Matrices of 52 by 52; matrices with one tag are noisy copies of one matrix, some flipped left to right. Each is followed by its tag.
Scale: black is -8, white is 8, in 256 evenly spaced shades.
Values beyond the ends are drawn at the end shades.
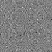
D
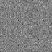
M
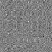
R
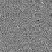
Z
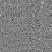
Z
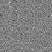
Z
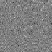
M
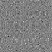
R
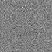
D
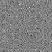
D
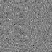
M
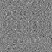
R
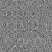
R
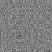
D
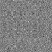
R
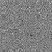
D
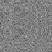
M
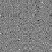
Z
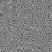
Z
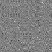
Z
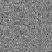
M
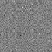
D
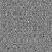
R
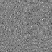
M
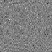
M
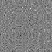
D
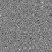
Z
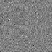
M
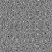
R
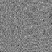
M
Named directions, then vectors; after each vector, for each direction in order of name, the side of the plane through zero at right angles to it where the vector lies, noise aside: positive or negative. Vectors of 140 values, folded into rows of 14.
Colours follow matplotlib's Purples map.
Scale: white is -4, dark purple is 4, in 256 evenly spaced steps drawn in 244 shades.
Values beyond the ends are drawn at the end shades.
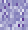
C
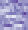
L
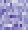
negative, negative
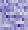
positive, negative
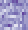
positive, positive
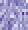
positive, positive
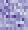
positive, negative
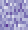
negative, positive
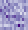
positive, negative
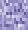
negative, positive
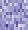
negative, positive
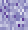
positive, negative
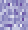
positive, positive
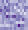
positive, negative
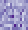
negative, negative
